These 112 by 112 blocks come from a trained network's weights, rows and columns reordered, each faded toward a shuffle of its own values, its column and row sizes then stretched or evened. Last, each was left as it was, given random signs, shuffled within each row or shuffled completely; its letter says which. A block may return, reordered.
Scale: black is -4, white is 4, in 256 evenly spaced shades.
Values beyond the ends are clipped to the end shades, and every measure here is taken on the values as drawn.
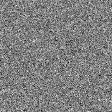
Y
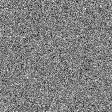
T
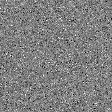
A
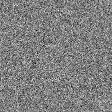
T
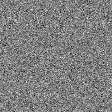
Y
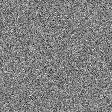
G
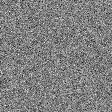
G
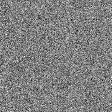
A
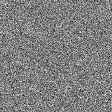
Y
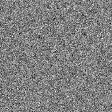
Y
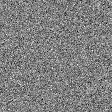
G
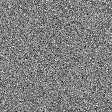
G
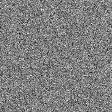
A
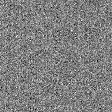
Y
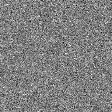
A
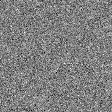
T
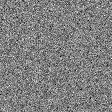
G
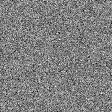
T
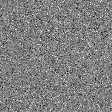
G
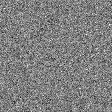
G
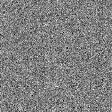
Y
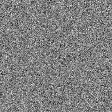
A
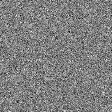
A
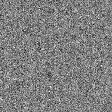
Y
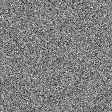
G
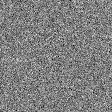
G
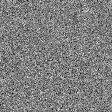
A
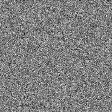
Y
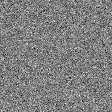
T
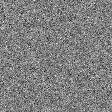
G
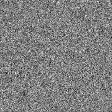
Y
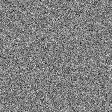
G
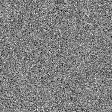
T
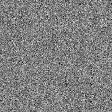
Y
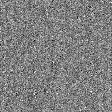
Y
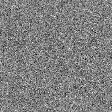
A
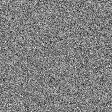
T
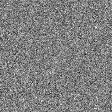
A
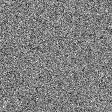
G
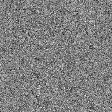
Y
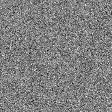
T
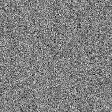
Y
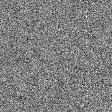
A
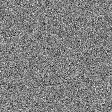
G
